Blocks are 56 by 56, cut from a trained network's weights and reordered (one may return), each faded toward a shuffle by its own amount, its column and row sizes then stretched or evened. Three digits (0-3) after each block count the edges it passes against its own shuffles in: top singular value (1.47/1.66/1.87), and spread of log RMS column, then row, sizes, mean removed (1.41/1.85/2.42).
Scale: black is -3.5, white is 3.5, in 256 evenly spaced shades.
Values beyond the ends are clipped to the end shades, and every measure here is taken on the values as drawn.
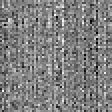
3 2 1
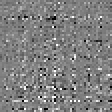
0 3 3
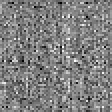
1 0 3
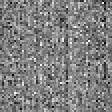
1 2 1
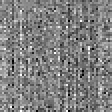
3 1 2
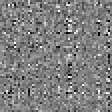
2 3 2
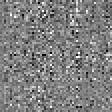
1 3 2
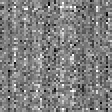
2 3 1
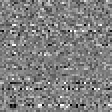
2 0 3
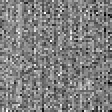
2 1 1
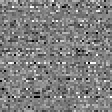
0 0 3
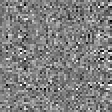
3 2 2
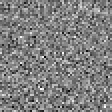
2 0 1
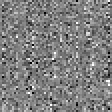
2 3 1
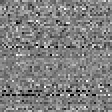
1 0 3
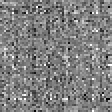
1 1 2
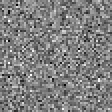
0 1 1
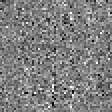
0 2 1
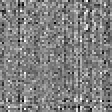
3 2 2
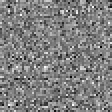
2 0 2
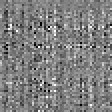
3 2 3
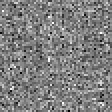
1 2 0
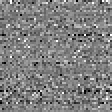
0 0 3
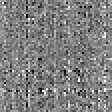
2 2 2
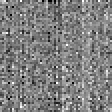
2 2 2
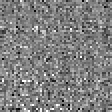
0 0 3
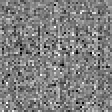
0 1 2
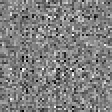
1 2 2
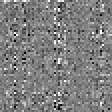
0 3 1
